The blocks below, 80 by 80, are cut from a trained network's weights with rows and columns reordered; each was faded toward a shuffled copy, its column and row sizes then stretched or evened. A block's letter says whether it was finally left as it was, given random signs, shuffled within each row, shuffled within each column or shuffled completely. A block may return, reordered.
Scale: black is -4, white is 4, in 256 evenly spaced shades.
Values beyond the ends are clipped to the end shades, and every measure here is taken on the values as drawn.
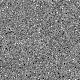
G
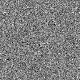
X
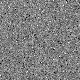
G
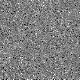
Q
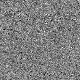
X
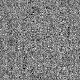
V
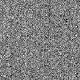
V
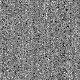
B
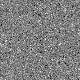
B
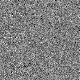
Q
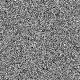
G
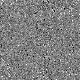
Q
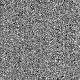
B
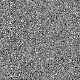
Q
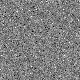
G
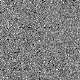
Q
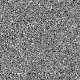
X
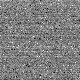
X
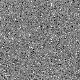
B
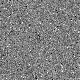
G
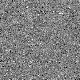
X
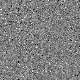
B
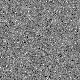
G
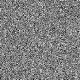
V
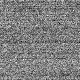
X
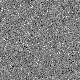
G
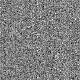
B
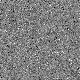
G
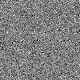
X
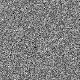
Q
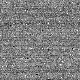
V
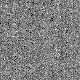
B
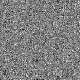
V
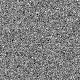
G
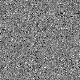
Q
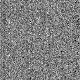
B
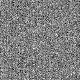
B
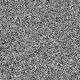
Q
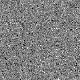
V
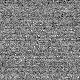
X
